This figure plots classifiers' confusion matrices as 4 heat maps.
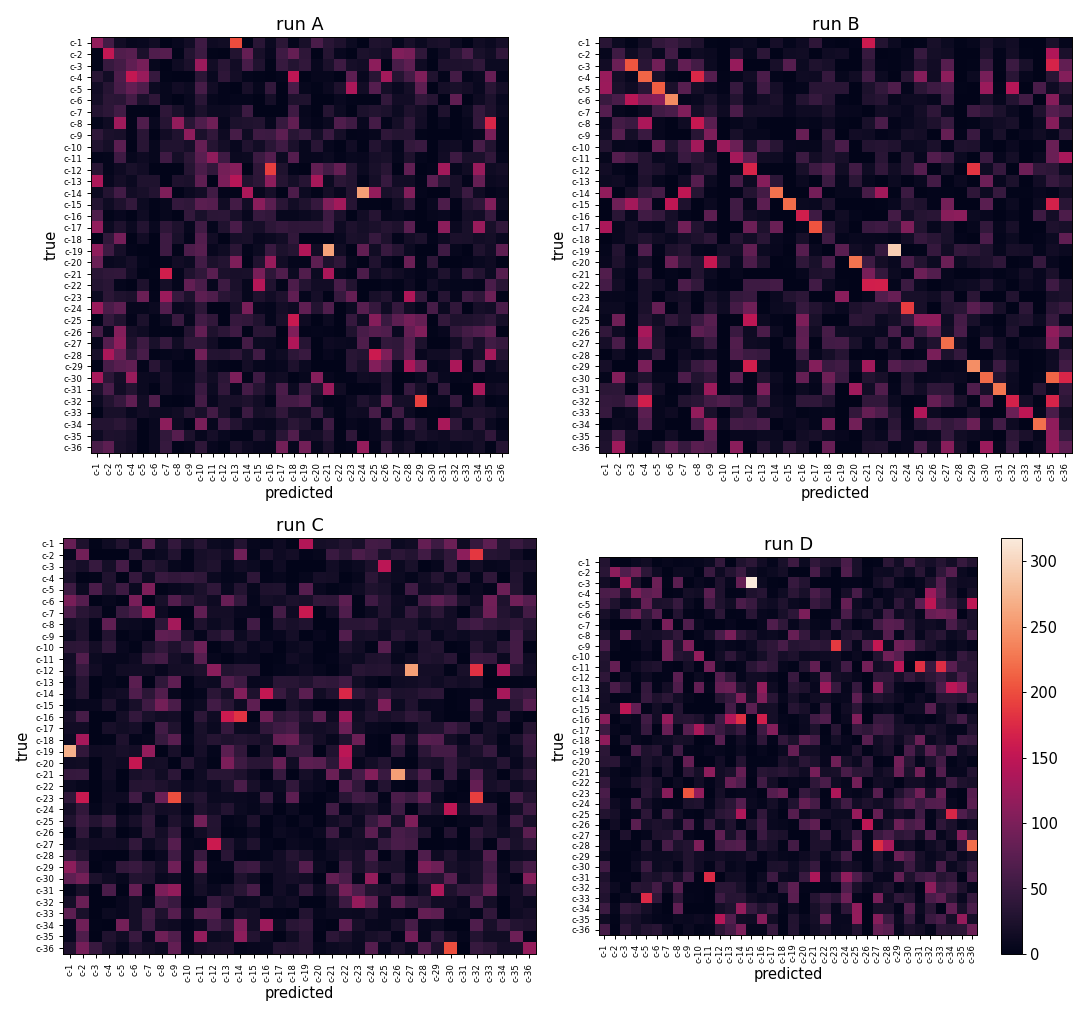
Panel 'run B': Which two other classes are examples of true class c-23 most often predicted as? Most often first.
c-19, c-22
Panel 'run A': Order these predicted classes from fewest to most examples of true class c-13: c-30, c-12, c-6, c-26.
c-6, c-26, c-30, c-12
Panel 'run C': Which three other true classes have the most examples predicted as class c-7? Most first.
c-19, c-5, c-1
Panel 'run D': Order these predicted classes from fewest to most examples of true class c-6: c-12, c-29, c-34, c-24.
c-29, c-12, c-24, c-34
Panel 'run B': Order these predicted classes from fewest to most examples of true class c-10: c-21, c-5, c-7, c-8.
c-21, c-7, c-5, c-8
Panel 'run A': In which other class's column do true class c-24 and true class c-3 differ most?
c-1
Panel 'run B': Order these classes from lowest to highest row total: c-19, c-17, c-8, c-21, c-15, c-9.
c-21, c-9, c-8, c-19, c-17, c-15
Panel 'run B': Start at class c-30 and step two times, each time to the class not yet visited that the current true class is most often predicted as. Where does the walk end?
c-9
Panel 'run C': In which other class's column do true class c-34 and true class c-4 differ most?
c-16
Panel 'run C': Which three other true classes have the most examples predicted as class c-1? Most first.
c-19, c-29, c-6
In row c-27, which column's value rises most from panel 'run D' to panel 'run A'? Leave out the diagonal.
c-18
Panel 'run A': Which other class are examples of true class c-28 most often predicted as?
c-25
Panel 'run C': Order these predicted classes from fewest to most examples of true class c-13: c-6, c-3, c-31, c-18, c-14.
c-3, c-31, c-18, c-14, c-6
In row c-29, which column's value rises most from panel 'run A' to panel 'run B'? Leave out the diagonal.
c-12
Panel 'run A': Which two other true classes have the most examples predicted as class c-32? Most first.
c-29, c-6
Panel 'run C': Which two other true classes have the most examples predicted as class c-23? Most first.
c-32, c-18
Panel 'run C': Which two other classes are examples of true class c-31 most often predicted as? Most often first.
c-29, c-9
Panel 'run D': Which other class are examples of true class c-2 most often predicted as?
c-4
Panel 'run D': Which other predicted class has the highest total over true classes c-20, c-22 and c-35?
c-25
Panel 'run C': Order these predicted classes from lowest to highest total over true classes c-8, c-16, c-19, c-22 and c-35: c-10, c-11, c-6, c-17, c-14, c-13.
c-10, c-17, c-6, c-11, c-13, c-14
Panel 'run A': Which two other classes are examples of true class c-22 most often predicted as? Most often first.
c-15, c-9
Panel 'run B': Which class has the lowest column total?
c-10
